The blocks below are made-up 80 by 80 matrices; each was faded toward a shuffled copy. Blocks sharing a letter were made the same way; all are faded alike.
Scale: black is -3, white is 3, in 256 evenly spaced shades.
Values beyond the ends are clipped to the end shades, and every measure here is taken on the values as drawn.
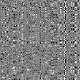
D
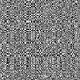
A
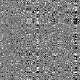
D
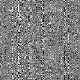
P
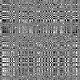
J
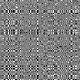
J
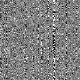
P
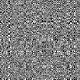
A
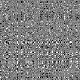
D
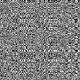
A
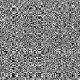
A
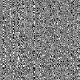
P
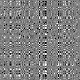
J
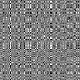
J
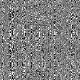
P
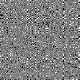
D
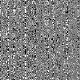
P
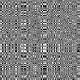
J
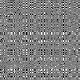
J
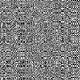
A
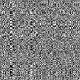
A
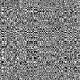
A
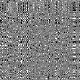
D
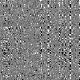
D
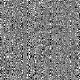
P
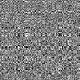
A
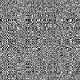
A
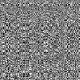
A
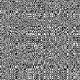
A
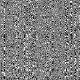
P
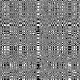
J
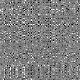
D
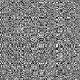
A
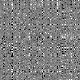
D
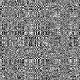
A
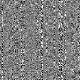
P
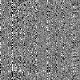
P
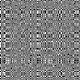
J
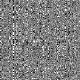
P
